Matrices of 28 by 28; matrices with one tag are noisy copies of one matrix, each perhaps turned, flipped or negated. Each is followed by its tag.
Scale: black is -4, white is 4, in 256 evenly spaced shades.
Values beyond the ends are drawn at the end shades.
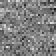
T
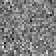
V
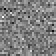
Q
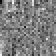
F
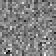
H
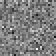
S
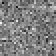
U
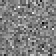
S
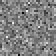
S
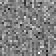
Q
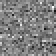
H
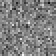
U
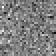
U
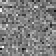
T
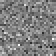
Q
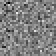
V
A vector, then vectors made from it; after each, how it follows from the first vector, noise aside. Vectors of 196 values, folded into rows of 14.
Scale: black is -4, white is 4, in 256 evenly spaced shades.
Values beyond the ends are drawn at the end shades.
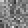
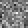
wrapped around.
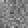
shrunk.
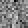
reversed, negated.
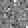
reversed, partly zeroed.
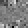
negated, partly zeroed.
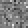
reversed, negated, partly zeroed.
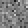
reversed, negated, partly zeroed.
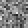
wrapped around, negated.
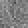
shrunk.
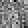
reversed, negated.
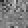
negated, partly zeroed.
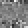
reversed, partly zeroed.
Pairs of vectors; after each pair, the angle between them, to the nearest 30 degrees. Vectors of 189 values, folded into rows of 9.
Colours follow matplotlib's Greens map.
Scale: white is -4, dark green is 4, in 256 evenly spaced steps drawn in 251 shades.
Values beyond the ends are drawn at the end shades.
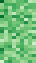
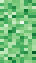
90 degrees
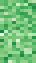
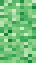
60 degrees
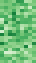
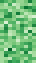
120 degrees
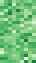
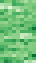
120 degrees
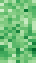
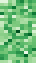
60 degrees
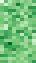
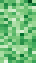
120 degrees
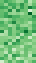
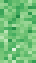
60 degrees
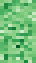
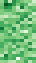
60 degrees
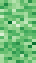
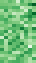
90 degrees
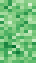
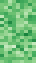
150 degrees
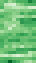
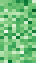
90 degrees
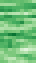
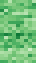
60 degrees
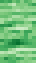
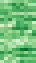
150 degrees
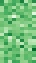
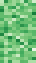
150 degrees
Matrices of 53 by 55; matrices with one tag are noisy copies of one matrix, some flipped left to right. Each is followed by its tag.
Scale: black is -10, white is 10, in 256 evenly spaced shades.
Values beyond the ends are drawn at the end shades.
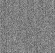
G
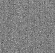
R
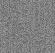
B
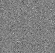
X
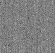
G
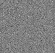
X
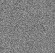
X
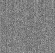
G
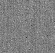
R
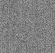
B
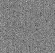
B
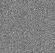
X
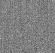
R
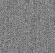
R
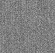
R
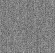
G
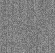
G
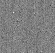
G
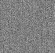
B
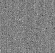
G
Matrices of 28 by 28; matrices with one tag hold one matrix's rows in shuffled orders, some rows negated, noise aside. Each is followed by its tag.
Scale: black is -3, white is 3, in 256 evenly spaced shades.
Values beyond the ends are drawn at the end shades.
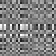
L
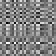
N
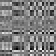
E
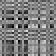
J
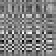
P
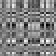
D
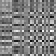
E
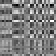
E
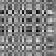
P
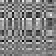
P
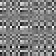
L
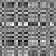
J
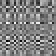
N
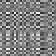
N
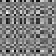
N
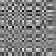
P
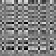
J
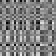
N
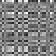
J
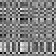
L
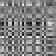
P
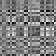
D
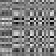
E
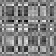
J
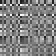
L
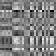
E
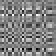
P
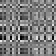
L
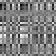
L
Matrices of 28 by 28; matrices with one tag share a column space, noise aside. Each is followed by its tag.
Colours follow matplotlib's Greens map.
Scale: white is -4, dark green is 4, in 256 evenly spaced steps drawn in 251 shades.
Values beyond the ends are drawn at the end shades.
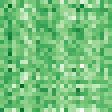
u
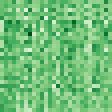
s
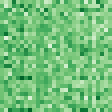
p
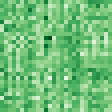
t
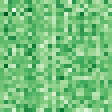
p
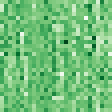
t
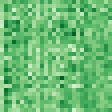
s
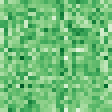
s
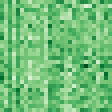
u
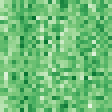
t
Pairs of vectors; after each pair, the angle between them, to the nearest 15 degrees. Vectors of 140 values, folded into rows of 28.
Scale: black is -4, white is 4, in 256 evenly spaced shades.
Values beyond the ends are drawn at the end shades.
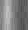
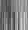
135 degrees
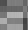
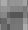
150 degrees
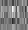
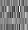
120 degrees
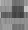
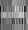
135 degrees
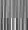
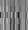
90 degrees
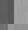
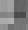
150 degrees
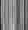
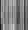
15 degrees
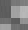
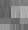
15 degrees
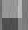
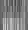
120 degrees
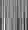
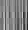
45 degrees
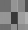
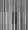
75 degrees
